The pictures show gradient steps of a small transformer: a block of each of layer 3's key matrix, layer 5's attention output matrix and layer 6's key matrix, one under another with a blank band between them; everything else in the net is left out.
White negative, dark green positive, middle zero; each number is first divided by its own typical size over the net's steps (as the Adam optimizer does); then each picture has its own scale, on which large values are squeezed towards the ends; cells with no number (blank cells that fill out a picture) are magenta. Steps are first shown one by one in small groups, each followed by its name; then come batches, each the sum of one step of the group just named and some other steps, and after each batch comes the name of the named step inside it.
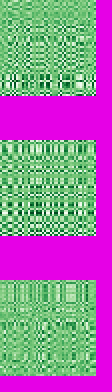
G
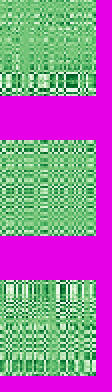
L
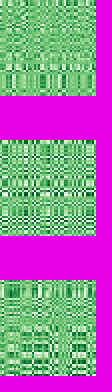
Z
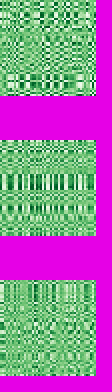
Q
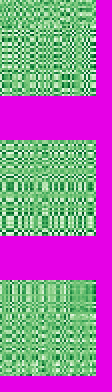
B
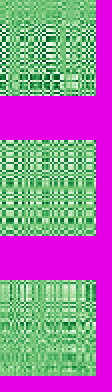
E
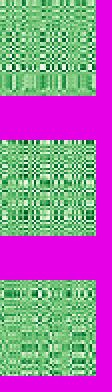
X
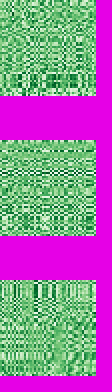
L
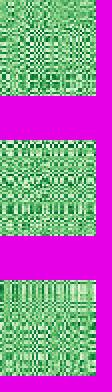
E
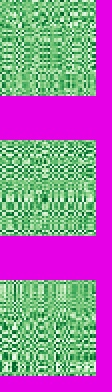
B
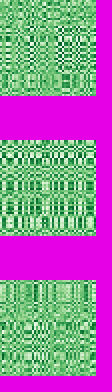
B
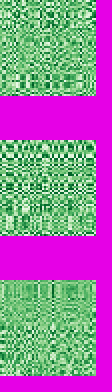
Q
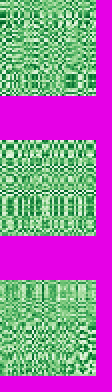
G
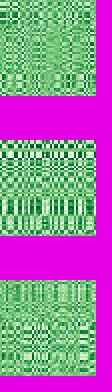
B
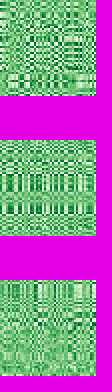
Q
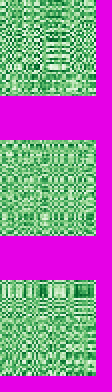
E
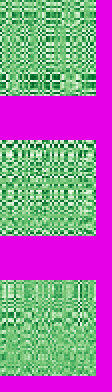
E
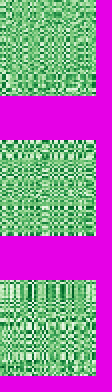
L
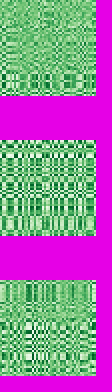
Q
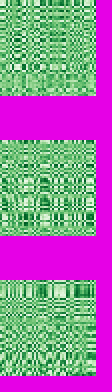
X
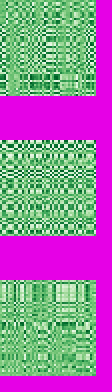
E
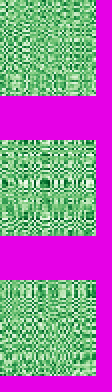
X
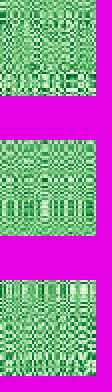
L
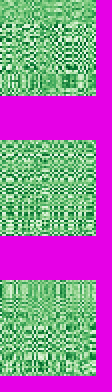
L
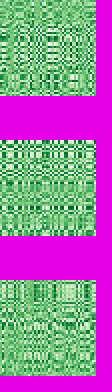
E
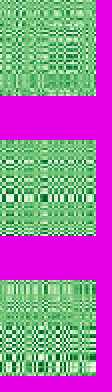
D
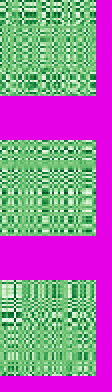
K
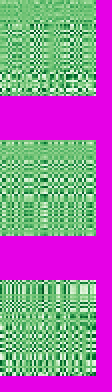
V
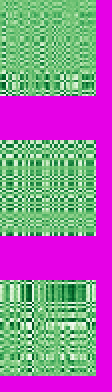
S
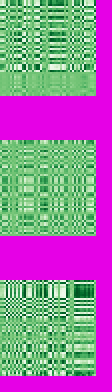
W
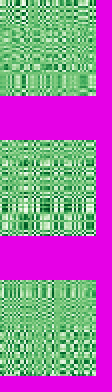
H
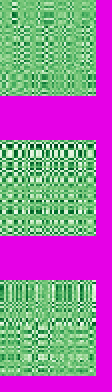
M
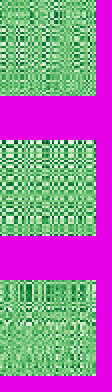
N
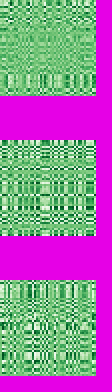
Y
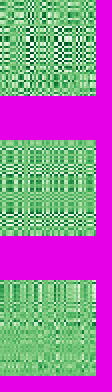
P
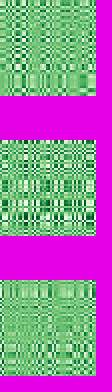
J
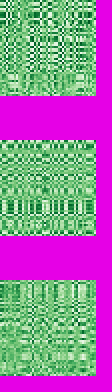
P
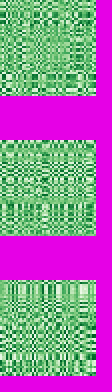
V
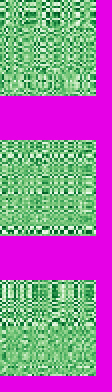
K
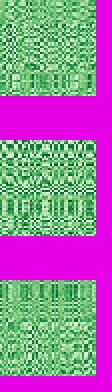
S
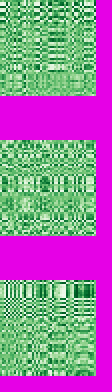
W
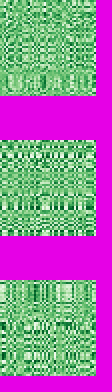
Y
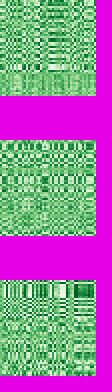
W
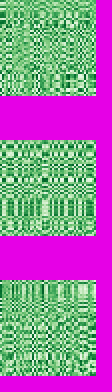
V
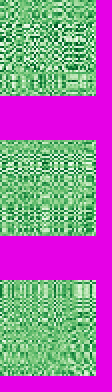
P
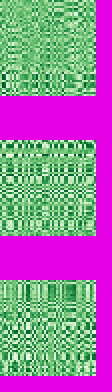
S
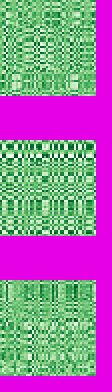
S
